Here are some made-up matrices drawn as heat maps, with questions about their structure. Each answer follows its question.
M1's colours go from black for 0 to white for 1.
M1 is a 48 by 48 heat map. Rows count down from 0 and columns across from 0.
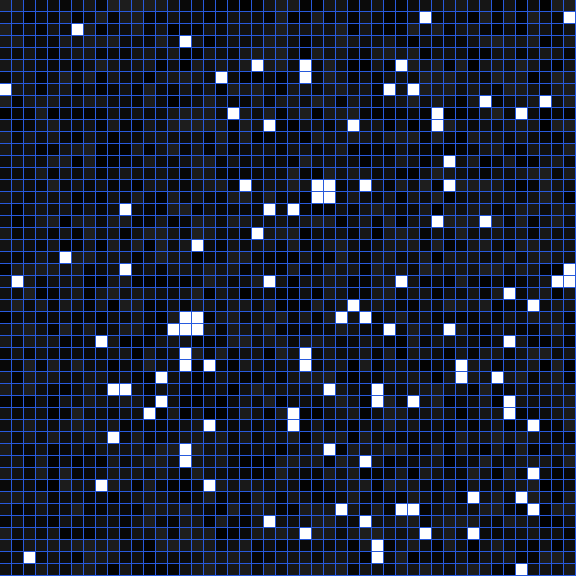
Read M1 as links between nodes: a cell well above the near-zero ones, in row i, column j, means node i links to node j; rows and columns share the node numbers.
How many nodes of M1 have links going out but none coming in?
3
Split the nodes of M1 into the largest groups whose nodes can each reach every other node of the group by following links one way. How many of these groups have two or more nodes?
1
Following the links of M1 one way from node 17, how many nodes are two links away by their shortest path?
4
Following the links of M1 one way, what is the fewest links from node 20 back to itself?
4
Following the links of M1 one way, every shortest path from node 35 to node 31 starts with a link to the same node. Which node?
node 24
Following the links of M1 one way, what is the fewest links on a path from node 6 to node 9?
3
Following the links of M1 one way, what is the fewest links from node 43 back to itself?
3
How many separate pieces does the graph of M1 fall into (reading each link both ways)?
3
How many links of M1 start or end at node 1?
3
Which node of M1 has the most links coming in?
node 15
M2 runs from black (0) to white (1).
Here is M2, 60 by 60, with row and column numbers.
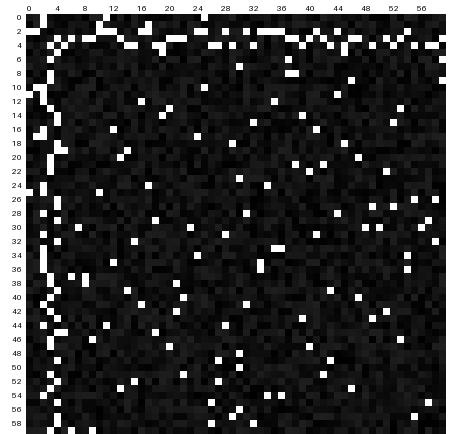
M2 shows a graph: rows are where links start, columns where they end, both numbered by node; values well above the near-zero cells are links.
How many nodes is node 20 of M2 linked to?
3
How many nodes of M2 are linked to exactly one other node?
5
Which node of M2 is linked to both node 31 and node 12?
node 2
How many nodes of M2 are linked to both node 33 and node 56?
0
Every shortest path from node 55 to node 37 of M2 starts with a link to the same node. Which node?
node 4
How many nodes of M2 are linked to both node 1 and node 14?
0
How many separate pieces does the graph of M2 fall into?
3
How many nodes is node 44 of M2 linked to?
3
